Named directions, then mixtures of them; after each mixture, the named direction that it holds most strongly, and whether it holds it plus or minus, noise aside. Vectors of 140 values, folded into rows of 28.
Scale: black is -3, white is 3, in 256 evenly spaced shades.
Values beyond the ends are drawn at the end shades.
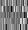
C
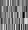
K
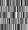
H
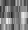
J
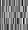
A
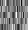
H, plus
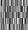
A, minus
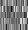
C, plus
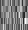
K, plus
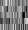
K, plus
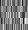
K, plus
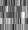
J, plus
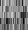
J, minus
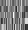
K, plus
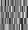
A, minus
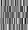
A, minus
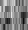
J, minus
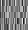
A, plus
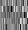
C, plus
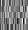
A, plus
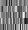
K, minus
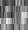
J, plus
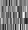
K, minus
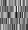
H, minus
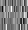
C, minus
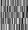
A, minus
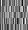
A, plus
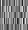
A, plus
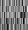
A, plus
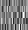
K, minus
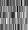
H, plus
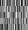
H, plus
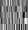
K, plus
